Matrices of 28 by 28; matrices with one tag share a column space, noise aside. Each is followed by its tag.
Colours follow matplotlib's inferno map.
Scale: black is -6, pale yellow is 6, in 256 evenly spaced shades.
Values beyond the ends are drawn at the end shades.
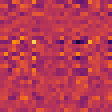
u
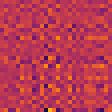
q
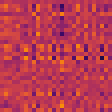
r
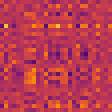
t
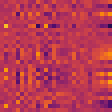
t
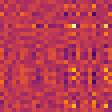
t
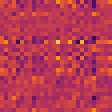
u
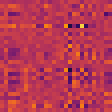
t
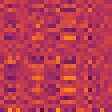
q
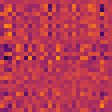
r
